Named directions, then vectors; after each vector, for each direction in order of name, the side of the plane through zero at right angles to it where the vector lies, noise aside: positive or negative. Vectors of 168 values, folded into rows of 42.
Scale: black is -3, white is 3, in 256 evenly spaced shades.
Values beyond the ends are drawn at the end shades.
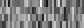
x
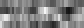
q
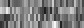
negative, positive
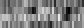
positive, positive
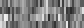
positive, negative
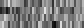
positive, negative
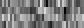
positive, positive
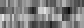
positive, positive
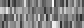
negative, positive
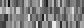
negative, positive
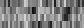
positive, positive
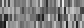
negative, positive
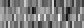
positive, positive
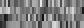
negative, positive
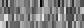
positive, negative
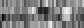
negative, negative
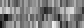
negative, positive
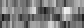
negative, negative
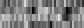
positive, positive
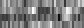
negative, negative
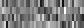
negative, negative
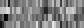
negative, positive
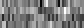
negative, negative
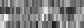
positive, negative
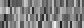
negative, positive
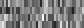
positive, negative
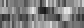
negative, negative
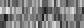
negative, positive
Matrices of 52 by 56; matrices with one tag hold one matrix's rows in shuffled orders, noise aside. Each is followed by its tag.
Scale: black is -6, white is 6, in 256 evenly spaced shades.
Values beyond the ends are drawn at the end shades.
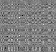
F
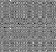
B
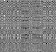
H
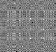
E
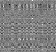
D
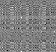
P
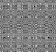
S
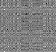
H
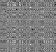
E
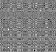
S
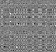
B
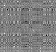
H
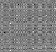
B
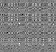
F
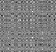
D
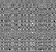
D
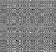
E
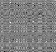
B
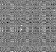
P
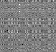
F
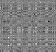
S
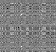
P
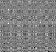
S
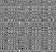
F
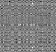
D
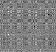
S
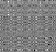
S
